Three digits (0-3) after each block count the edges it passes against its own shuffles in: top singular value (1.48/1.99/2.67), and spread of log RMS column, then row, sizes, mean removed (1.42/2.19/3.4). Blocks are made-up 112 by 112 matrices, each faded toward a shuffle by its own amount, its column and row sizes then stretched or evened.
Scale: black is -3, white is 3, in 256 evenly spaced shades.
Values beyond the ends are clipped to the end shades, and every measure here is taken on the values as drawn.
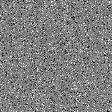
0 1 0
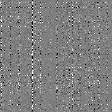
1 3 2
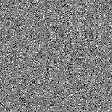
2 1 0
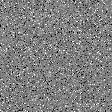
1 0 0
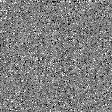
1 0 1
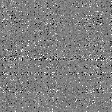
0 2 2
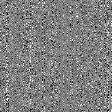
0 3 0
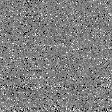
1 1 2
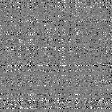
1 2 3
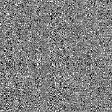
2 2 1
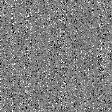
0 2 0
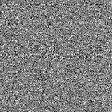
2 0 1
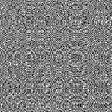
3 1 0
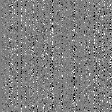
0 3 0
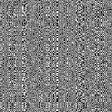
3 3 0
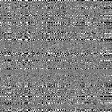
3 2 3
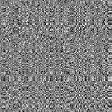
3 2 2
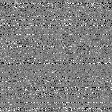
1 0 3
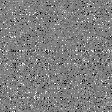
1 1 2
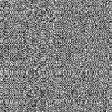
3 1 0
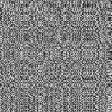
3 2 1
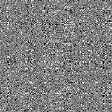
2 2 2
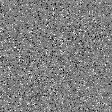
0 1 0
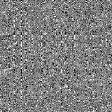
2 2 0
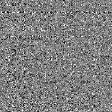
1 2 2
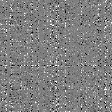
2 3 1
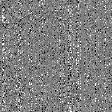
1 3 0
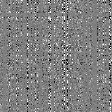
2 3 2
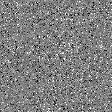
0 1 1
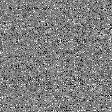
1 1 2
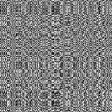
3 3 1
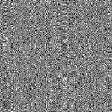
3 2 0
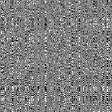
3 3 1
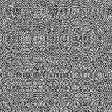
3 0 0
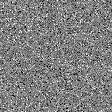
1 0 0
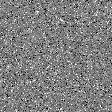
0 0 0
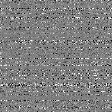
0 2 3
